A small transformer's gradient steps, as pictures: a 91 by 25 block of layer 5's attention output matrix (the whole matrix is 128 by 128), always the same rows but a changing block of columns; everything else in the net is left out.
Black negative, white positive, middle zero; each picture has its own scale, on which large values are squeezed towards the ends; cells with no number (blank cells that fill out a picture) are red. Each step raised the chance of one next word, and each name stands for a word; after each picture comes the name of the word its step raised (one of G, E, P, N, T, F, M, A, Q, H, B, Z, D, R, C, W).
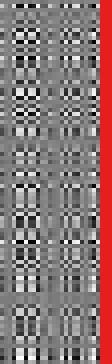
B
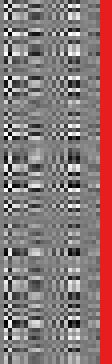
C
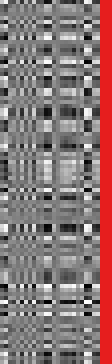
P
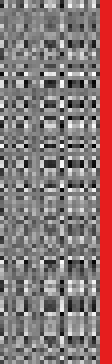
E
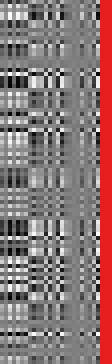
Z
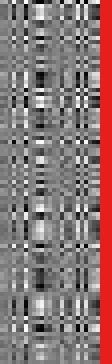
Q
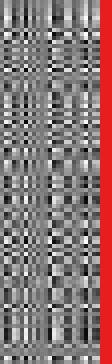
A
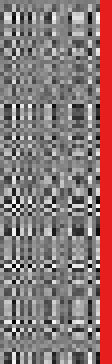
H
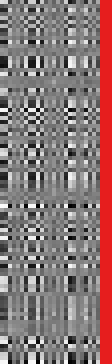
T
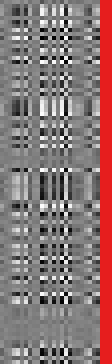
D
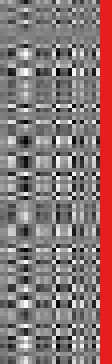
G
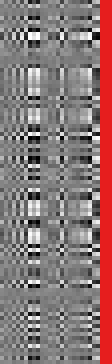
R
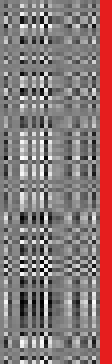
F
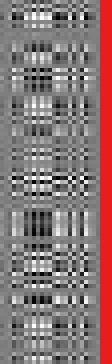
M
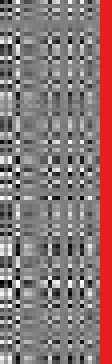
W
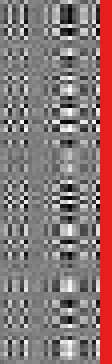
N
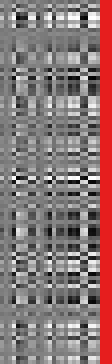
M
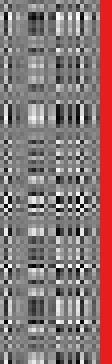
H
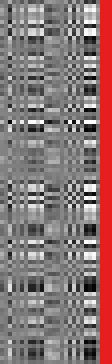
N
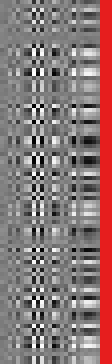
G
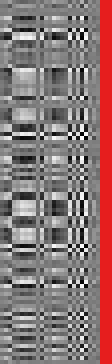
R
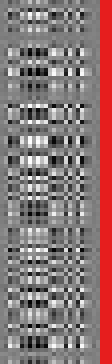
G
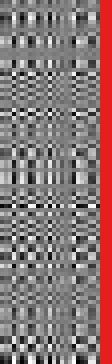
T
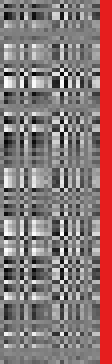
Z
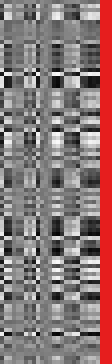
Z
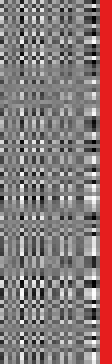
W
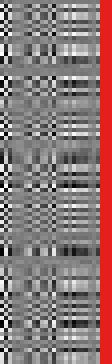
C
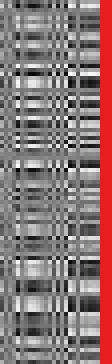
E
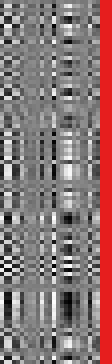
F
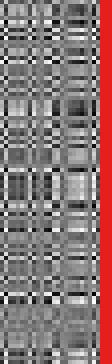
D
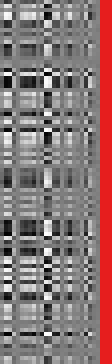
Z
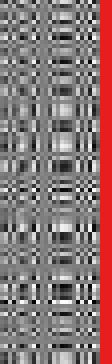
P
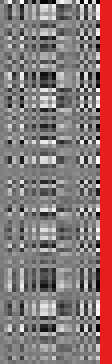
Q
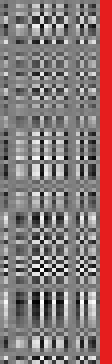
F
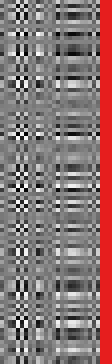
C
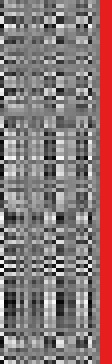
F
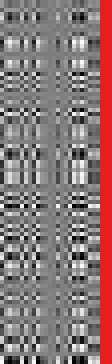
T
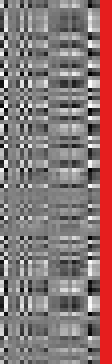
E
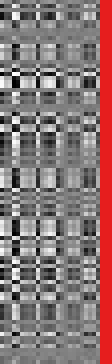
Z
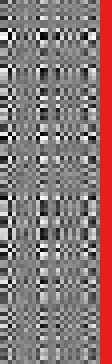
R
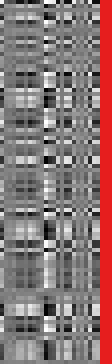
Q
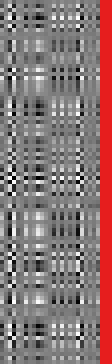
M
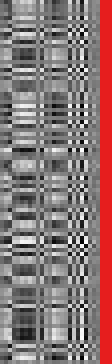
A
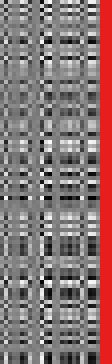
W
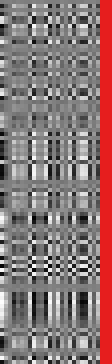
F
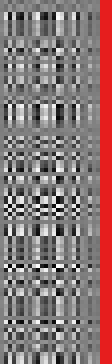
H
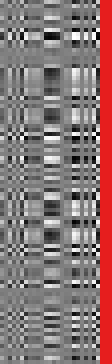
R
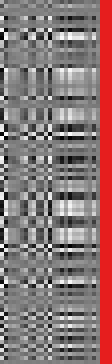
R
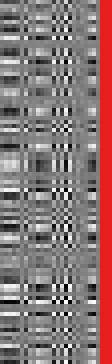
P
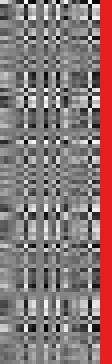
Q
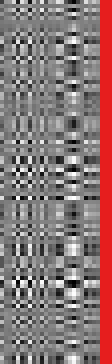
W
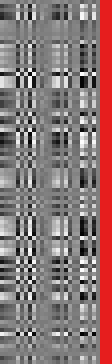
Z
